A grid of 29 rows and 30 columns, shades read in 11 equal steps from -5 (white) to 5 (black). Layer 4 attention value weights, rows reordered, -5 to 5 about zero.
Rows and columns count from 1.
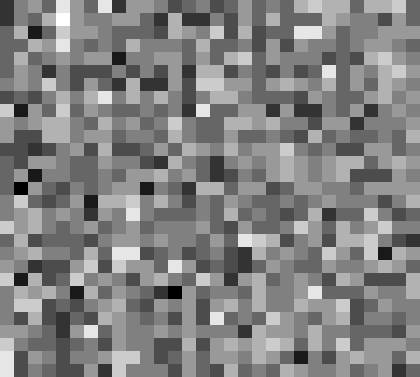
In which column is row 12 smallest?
21
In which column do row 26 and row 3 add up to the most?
3
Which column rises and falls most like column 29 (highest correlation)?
24
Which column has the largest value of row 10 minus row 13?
26
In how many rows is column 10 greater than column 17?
7
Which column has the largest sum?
11
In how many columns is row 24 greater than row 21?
12
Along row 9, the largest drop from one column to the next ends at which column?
15
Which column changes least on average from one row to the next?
5
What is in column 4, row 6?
3
